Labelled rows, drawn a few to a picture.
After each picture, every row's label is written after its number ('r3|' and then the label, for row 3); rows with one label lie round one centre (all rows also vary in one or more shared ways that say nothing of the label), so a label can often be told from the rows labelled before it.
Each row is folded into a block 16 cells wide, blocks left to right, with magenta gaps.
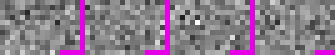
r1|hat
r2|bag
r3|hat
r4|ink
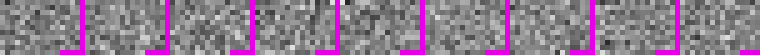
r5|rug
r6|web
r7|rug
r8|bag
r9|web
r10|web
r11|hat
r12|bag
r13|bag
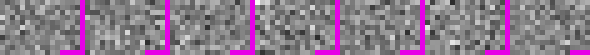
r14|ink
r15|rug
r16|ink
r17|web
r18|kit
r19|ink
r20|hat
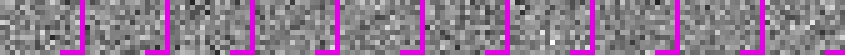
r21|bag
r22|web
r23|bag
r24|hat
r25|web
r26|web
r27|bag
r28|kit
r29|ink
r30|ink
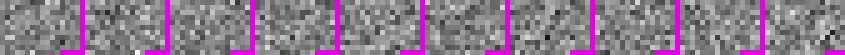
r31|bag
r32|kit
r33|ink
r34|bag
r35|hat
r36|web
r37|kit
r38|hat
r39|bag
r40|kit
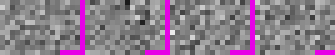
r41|kit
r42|bag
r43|bag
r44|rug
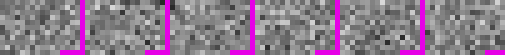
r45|rug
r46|bag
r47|hat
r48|kit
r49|kit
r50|kit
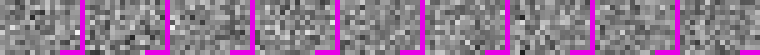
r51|bag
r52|web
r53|ink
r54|bag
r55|hat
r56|bag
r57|kit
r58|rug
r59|bag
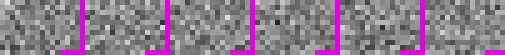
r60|kit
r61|ink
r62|kit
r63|ink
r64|kit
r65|rug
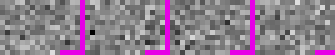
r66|hat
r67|hat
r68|ink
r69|ink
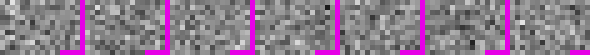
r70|hat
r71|bag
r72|bag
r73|ink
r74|web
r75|rug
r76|kit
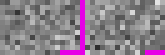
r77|bag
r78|kit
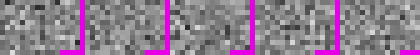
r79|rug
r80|bag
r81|ink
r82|rug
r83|ink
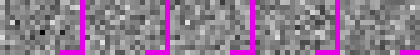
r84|kit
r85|hat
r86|rug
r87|rug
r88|kit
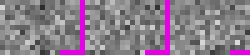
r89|kit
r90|web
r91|hat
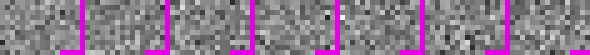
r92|web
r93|bag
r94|kit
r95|kit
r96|kit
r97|web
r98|bag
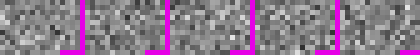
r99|rug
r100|kit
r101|bag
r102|hat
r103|hat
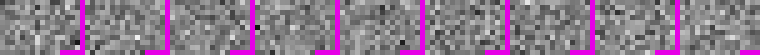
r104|rug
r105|hat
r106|rug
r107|web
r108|rug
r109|bag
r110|hat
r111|web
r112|kit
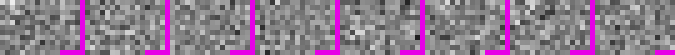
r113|hat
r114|hat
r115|bag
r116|hat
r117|bag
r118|hat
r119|web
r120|kit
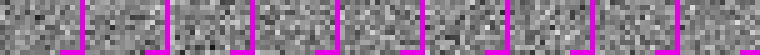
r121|rug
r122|hat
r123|kit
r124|bag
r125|bag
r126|web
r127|web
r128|bag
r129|bag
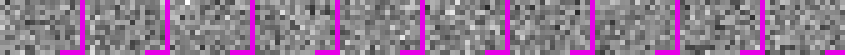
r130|ink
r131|kit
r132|kit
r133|hat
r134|rug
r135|hat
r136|rug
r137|web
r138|rug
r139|ink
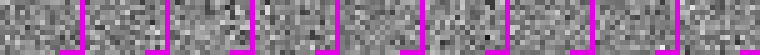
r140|hat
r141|kit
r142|rug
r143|ink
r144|rug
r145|kit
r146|ink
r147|ink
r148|bag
